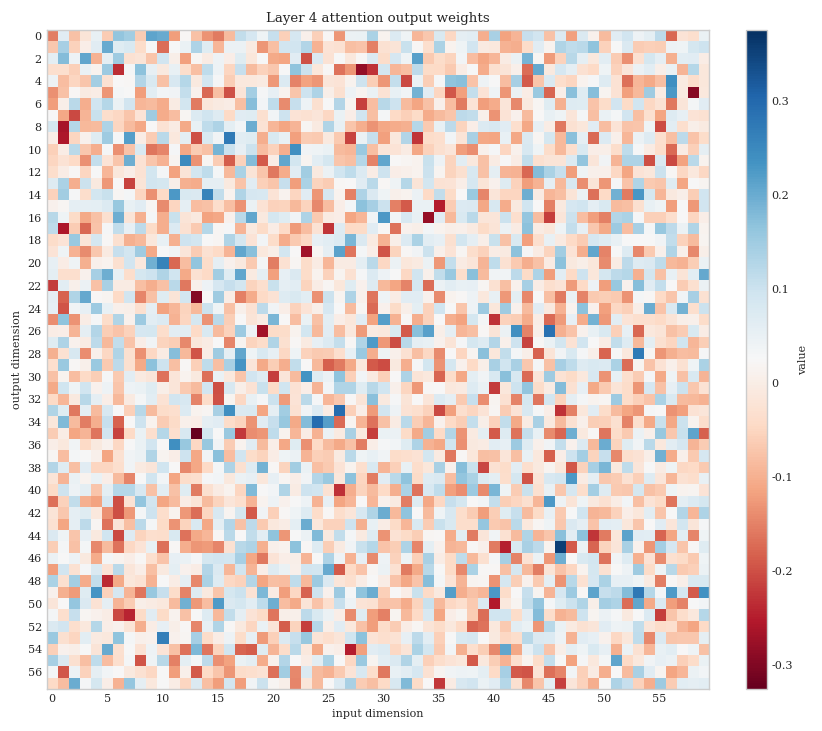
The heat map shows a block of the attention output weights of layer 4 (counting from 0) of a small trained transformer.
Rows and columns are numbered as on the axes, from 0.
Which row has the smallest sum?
56
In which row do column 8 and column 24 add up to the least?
23
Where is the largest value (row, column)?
45, 46
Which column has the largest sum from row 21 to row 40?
38
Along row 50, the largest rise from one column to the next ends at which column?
53
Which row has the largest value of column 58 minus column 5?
48
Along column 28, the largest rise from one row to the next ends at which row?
4
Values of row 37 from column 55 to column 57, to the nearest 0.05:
0.2 -0.1 0
